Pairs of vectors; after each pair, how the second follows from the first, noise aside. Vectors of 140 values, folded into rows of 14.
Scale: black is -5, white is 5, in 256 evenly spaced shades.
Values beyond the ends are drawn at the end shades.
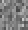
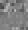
wrapped around, partly zeroed.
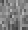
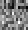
wrapped around, scaled up.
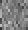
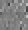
reversed, partly zeroed.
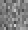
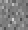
reversed, partly zeroed.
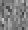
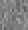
reversed, negated, shrunk.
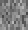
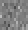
reversed, negated, partly zeroed.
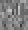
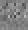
reversed, partly zeroed.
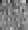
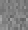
wrapped around, negated, shrunk.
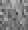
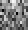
scaled up.
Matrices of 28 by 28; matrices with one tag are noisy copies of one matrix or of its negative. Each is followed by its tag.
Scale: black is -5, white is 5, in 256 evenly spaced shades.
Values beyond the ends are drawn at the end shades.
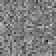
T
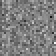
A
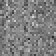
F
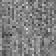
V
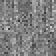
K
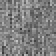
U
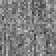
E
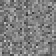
T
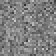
F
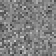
T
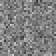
T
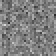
A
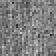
U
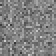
T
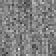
K
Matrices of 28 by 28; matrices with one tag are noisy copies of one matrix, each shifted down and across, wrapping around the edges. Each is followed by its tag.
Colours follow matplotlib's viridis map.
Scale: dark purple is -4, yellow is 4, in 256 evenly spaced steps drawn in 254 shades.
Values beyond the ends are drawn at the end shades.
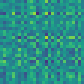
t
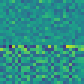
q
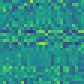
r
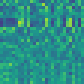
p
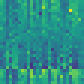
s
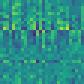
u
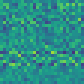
r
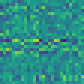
r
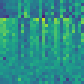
s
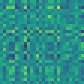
t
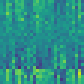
s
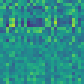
p
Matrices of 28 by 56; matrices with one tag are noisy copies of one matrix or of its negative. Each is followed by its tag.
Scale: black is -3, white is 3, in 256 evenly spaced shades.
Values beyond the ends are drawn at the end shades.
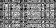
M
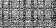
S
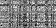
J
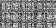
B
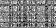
J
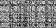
J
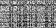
J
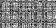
B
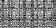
S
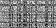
J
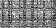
S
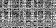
S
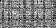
S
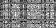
M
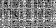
S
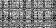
S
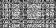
M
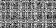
B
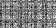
B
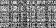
J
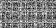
B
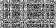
M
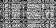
M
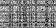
J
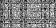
M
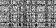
J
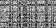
J
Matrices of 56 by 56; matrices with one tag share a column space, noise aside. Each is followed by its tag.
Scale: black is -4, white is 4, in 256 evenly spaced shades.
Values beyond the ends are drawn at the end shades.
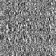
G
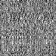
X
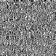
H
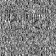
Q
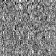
H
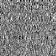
H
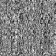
X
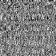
H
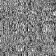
G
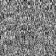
H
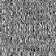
G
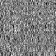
G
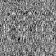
G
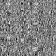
G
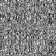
X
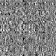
G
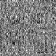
X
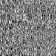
Q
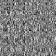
G
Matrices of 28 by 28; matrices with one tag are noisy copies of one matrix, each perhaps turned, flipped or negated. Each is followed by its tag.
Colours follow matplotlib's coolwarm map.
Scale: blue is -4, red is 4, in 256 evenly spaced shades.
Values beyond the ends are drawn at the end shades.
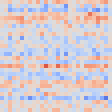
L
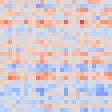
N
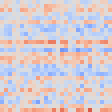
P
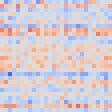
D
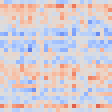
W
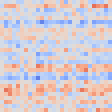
N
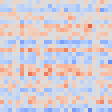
P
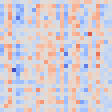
L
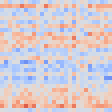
W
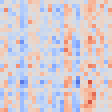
N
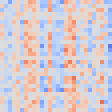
P
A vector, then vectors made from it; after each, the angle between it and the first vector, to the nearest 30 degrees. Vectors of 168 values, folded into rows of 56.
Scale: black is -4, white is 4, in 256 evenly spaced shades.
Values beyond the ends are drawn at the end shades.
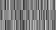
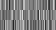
150 degrees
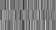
30 degrees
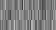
120 degrees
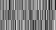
150 degrees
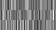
90 degrees
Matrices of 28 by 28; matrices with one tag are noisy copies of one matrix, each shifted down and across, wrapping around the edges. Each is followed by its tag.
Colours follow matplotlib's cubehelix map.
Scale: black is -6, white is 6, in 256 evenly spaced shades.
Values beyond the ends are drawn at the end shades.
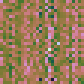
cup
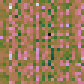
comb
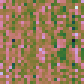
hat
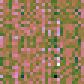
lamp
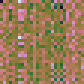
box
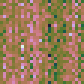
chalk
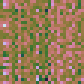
box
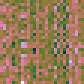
box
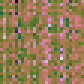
comb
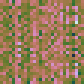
lamp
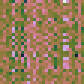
box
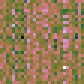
box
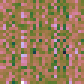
box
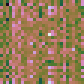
box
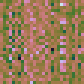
box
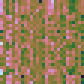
hat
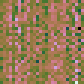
cup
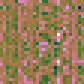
hat
